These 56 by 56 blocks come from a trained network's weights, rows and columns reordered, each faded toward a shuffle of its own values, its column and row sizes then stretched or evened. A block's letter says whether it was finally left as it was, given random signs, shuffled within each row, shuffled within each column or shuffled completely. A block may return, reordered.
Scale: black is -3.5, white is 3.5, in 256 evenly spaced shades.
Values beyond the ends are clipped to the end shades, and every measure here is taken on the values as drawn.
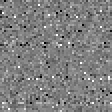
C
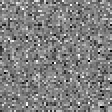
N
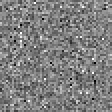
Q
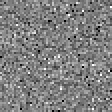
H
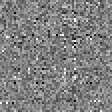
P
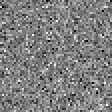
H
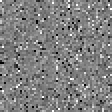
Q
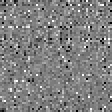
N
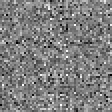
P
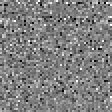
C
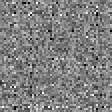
P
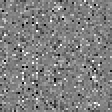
Q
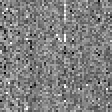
Q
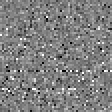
C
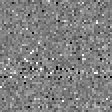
C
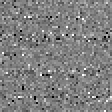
C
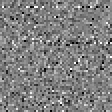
C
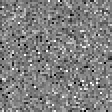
H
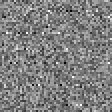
C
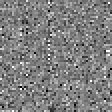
Q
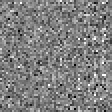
Q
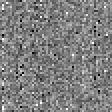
Q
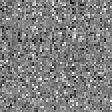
N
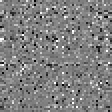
N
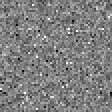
H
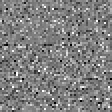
C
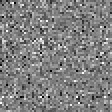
P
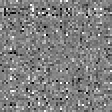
N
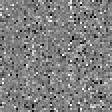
Q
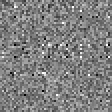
P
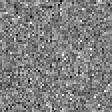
H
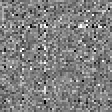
P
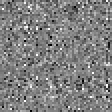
P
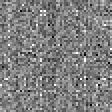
N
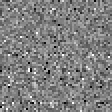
C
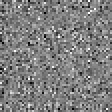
P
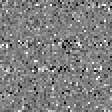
C
